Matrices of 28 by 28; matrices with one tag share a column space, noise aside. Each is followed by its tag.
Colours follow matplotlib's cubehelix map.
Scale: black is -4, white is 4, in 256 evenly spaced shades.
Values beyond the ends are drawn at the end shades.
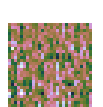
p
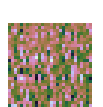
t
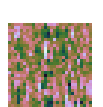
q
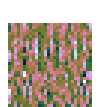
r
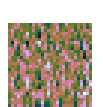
p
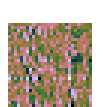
t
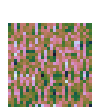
r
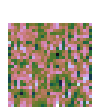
p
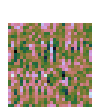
r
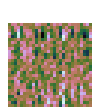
q
